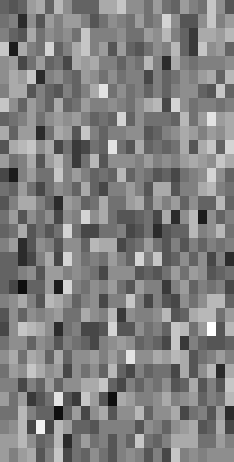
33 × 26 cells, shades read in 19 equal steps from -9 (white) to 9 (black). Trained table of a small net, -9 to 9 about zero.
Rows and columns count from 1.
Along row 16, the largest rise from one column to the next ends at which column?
23
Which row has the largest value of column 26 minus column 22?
31
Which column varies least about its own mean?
17
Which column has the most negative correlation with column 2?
14
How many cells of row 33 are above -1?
15
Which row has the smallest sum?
26
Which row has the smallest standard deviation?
20
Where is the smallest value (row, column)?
24, 24
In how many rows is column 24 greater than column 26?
12
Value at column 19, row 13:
2
